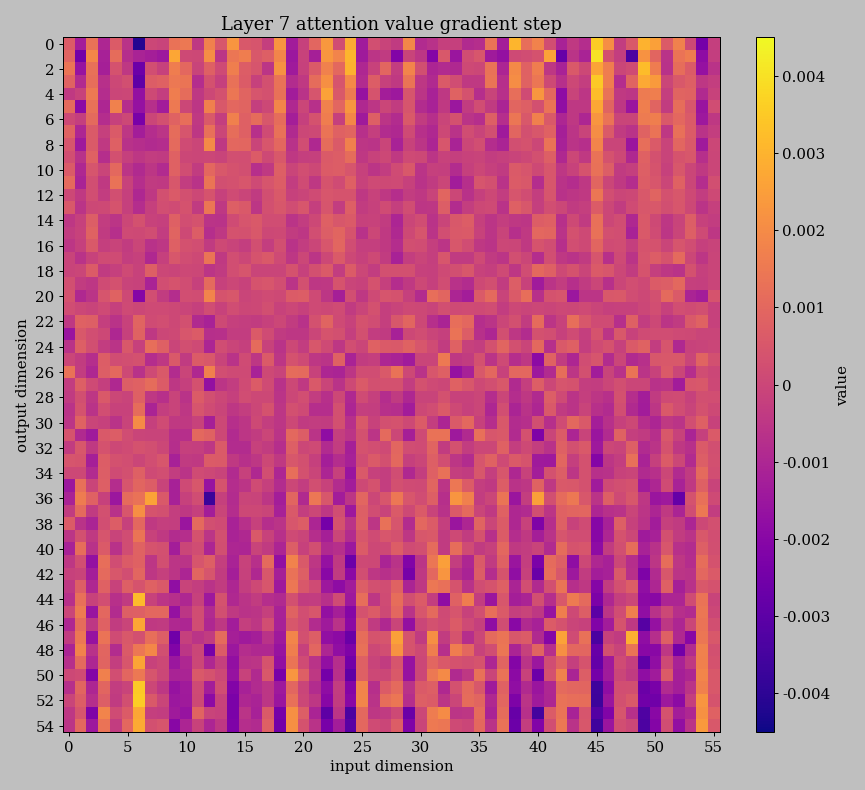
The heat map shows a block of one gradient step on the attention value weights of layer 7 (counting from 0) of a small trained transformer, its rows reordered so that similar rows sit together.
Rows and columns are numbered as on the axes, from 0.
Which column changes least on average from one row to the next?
55
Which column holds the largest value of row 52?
6
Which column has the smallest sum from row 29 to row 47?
45
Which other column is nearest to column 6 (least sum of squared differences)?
54
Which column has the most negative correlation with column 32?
43
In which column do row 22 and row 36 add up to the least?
12
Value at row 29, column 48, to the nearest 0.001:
-0.001
